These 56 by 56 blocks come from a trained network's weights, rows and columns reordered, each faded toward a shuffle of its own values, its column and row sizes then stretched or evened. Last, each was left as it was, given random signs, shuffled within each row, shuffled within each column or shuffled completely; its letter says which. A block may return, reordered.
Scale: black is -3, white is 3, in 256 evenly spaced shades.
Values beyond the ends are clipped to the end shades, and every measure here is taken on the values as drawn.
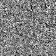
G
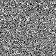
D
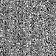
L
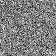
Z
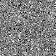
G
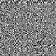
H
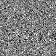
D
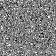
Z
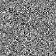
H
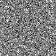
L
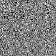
H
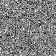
Z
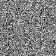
L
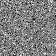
Z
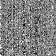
L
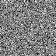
D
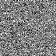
D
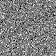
Z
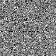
G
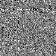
G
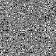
H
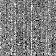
H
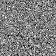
D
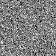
L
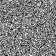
Z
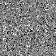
G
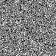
Z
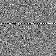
D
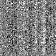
H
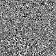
G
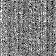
L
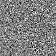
L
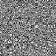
H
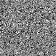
D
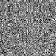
H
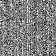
L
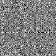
H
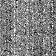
L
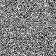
D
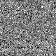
D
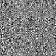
H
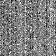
L
